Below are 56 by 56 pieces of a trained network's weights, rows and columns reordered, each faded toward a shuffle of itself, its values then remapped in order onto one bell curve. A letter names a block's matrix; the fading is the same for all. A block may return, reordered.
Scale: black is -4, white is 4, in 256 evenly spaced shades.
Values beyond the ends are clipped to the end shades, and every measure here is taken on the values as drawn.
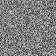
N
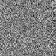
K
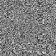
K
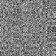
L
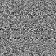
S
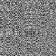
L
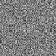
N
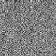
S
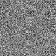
K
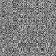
L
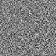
K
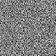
K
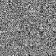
K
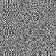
L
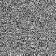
K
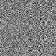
L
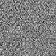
N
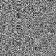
K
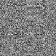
S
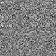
S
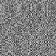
L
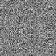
K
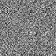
S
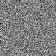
K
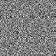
S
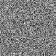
S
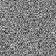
N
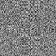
L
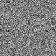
S
